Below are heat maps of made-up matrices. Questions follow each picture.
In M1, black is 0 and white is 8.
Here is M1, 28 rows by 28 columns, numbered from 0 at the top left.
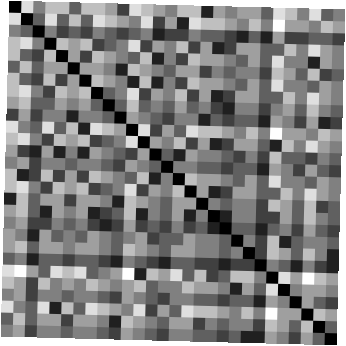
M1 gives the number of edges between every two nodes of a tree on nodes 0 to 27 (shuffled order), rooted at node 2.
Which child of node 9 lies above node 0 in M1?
16
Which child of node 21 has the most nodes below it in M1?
18
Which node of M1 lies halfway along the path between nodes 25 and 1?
12
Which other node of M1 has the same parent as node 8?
17
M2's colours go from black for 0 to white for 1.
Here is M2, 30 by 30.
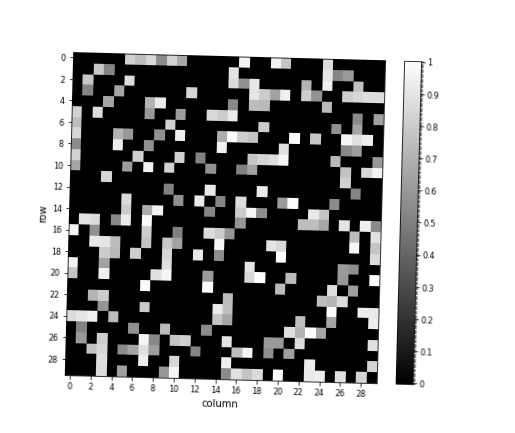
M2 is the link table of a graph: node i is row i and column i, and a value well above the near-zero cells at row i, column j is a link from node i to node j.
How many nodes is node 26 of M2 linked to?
11
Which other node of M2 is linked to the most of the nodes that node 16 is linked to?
node 5
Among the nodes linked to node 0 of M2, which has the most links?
node 7
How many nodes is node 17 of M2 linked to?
11
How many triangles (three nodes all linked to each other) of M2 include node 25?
4
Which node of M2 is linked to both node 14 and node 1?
node 24
